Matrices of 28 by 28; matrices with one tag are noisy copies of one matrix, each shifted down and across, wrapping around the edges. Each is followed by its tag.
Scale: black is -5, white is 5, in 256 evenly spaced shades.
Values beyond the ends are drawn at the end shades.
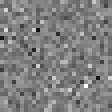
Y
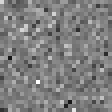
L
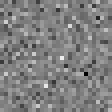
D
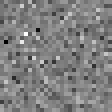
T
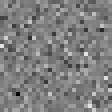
D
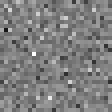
L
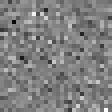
T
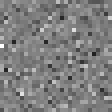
T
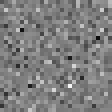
Y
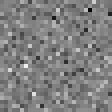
Y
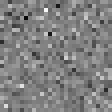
T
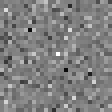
L
